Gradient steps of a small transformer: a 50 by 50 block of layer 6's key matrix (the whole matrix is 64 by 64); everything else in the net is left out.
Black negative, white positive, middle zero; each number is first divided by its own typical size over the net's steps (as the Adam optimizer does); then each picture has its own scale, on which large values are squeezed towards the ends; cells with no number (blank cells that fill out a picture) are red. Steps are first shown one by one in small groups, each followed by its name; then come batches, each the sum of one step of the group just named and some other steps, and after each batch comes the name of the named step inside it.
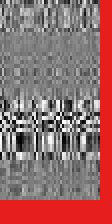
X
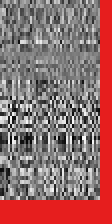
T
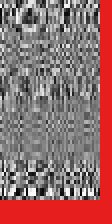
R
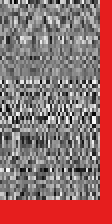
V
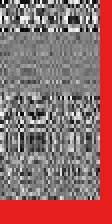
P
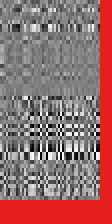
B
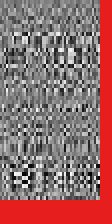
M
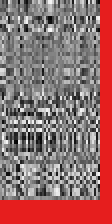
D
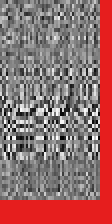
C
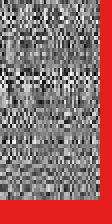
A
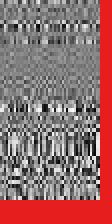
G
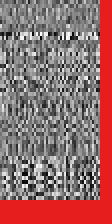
M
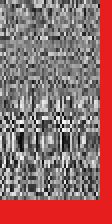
X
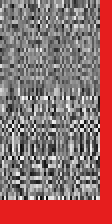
G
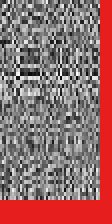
A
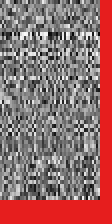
V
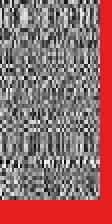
P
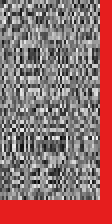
C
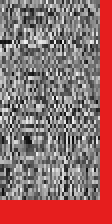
T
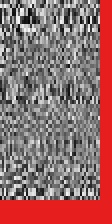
R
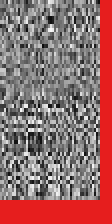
D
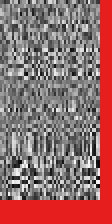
G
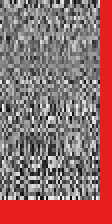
V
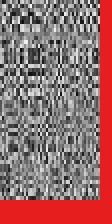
B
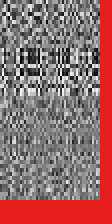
A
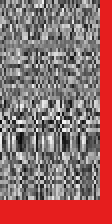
X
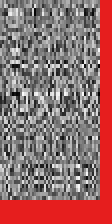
C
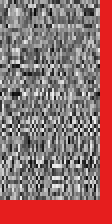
V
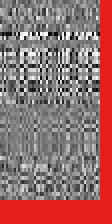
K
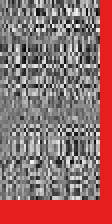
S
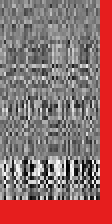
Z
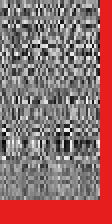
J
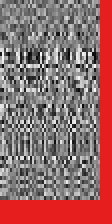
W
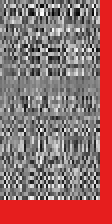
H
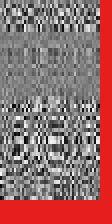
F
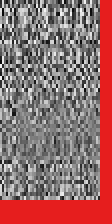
J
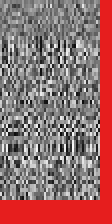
F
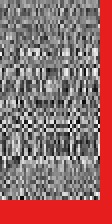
J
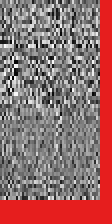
H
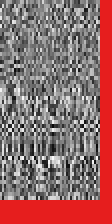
Z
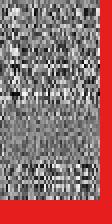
J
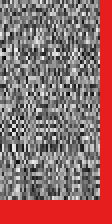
S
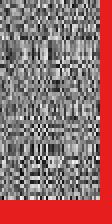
F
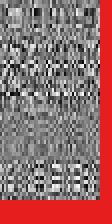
S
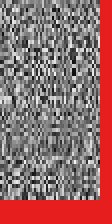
F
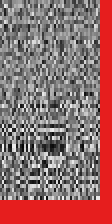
J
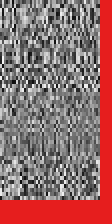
W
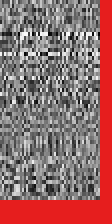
K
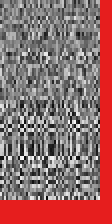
W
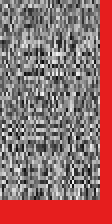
Z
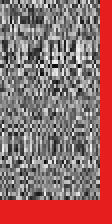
W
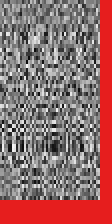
W
